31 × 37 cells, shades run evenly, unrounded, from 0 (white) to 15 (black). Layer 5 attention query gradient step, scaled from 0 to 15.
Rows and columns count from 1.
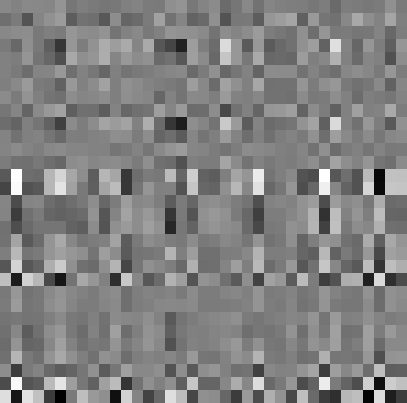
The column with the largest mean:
17
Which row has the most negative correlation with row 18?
20
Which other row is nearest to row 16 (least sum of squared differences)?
29
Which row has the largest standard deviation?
31
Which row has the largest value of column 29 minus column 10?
14
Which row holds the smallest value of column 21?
4
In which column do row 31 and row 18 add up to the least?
35
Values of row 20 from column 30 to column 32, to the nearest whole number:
4 9 8
